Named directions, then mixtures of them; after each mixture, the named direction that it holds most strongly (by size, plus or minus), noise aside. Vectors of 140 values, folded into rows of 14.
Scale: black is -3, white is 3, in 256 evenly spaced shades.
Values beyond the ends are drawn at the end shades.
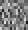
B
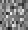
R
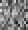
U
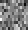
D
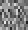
B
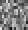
B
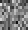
D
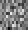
R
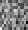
B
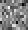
R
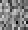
U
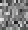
U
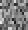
U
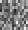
U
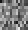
D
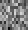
R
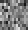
D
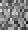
U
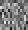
B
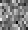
D
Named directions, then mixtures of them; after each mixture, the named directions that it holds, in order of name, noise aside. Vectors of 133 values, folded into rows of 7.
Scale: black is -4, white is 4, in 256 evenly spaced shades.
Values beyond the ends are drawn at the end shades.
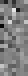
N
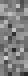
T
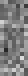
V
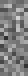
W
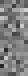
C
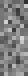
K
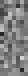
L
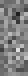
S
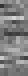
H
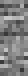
H, L.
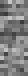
H, L.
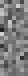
L.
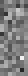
L.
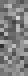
W.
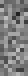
S.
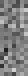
C, V.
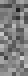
V, W.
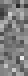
L, V.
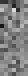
C, N.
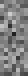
L, T.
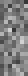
K.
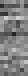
C, H, L.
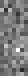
H, K, S.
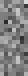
K.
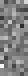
C, K, N.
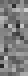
C.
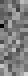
N, S, T.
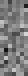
C, T, V.
